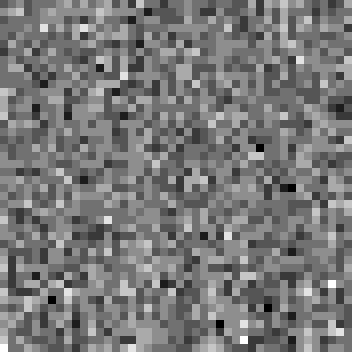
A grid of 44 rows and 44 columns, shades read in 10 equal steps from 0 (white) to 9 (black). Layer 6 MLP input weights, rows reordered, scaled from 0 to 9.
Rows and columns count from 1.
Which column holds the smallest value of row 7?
25
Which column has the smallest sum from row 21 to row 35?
31
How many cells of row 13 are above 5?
13
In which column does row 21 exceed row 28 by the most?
14
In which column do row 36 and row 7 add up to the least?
42
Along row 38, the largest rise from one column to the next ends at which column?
7
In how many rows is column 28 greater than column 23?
12
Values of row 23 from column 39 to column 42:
4 5 7 3
